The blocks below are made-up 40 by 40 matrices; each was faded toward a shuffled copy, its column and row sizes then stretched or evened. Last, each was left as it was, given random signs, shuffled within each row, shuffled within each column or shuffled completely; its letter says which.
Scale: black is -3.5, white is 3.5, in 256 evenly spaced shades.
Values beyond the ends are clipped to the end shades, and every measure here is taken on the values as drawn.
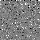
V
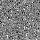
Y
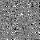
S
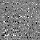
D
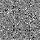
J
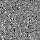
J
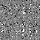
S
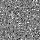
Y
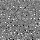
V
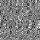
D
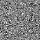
D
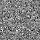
V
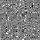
D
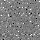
V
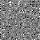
D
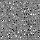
S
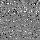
V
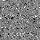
V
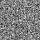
Y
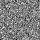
Y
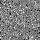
Y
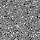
V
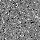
Y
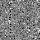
J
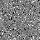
Y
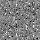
J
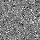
Y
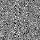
J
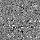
S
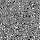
V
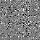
S
